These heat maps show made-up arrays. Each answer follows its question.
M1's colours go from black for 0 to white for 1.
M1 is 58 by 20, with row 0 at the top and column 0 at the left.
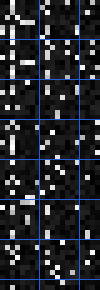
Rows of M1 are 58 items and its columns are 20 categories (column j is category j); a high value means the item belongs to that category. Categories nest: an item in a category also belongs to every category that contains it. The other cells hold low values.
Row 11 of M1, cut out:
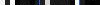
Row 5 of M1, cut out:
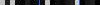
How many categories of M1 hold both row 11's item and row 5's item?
4
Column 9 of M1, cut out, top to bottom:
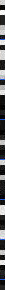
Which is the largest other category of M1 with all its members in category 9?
15
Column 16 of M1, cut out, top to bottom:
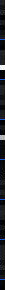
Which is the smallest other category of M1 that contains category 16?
19
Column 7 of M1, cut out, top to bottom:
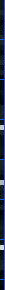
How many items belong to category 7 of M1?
3
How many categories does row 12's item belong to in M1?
3
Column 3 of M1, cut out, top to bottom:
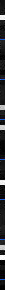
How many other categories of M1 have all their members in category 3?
2
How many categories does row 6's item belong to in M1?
4
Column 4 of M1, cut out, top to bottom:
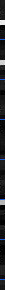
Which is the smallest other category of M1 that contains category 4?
6
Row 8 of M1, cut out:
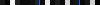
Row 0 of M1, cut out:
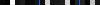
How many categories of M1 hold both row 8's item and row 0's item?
4
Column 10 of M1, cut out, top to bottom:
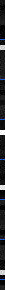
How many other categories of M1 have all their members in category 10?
1
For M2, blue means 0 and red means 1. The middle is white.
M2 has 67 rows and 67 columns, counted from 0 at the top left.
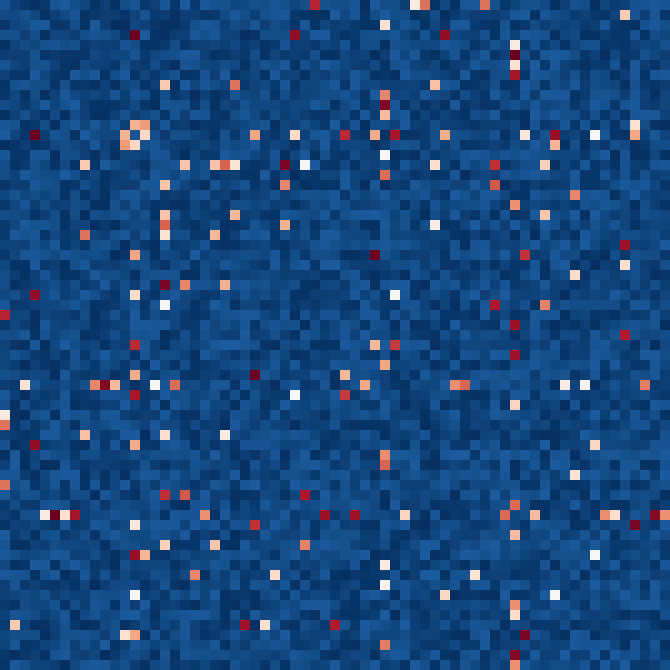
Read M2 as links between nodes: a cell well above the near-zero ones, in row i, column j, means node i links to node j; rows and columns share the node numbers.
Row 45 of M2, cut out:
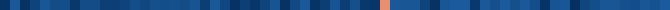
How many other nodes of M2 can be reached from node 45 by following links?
12
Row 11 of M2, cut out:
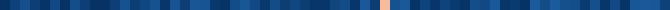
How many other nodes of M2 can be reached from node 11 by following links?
12
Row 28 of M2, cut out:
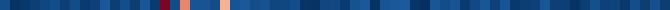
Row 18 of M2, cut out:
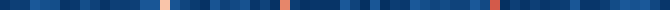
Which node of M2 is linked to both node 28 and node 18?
node 16
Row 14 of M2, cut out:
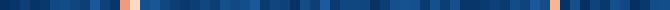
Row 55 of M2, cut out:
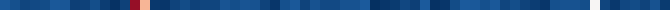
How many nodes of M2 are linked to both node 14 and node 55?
1
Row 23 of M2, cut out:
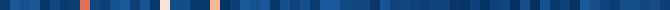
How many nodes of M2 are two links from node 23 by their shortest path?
7
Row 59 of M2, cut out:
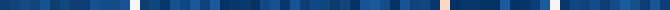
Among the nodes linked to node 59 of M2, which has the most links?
node 13
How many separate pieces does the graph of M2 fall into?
7
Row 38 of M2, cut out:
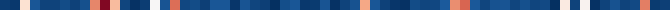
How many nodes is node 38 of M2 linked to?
12
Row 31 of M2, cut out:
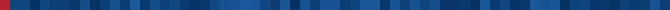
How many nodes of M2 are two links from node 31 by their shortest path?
3
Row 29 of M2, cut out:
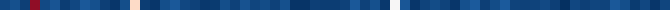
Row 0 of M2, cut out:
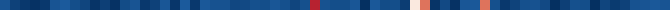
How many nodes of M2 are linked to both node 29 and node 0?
0
